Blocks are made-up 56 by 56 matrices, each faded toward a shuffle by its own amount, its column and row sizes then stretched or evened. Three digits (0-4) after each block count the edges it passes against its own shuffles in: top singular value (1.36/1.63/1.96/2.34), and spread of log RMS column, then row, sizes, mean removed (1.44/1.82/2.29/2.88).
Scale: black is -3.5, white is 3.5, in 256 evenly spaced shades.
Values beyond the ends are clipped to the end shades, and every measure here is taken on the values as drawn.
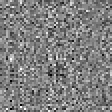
3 3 0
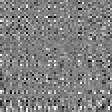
4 3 4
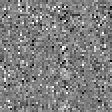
0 2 1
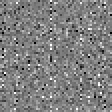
0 3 0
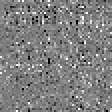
2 2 1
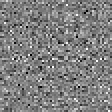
3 0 1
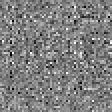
2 1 3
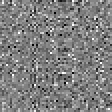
3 1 0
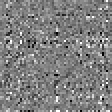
2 3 2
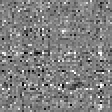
1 1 3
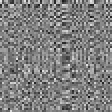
4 2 3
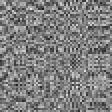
4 0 1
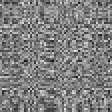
4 1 3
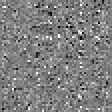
1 3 1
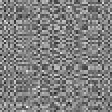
4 4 0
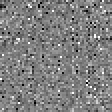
1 2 1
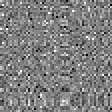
4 1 0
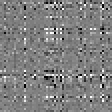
4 4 4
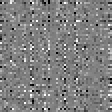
3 4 3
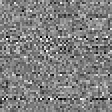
3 0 3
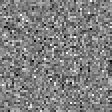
2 0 0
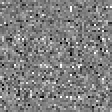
0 0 2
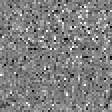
0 0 2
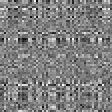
4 1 4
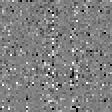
0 2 2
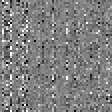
3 4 1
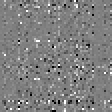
1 3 2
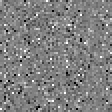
0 2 0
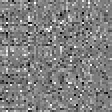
3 2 0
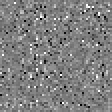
0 1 1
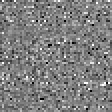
0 1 3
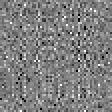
4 2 0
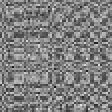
4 0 1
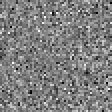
1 1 0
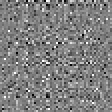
4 2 2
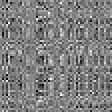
4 4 1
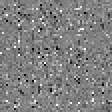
0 2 1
